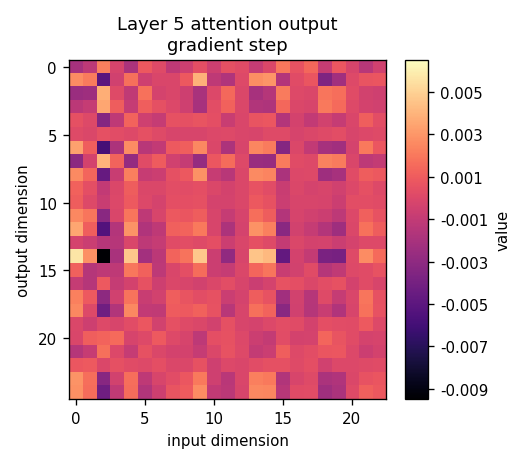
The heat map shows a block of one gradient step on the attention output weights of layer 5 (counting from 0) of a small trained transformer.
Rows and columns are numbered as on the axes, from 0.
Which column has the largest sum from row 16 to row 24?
0
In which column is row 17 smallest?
2
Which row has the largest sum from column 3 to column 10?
14
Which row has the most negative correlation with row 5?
13
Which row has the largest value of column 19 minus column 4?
7
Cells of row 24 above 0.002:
4
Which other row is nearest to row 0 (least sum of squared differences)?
21
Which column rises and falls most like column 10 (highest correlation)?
18
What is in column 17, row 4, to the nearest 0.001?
-0.001
